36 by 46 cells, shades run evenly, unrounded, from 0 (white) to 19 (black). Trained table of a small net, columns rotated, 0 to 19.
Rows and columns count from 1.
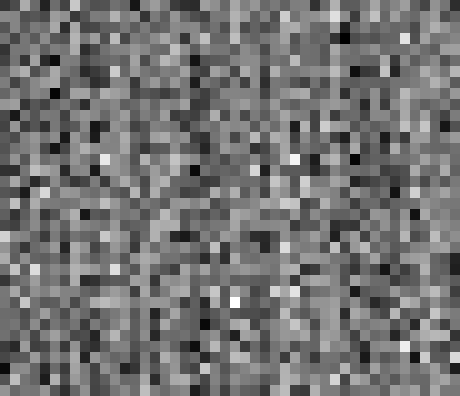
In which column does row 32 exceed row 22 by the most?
1
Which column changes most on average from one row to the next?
30
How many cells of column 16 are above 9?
25
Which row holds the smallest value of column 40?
29
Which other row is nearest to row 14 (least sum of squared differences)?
9
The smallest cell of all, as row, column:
28, 24
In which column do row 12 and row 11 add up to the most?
45
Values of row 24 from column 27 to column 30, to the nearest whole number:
10 10 8 11
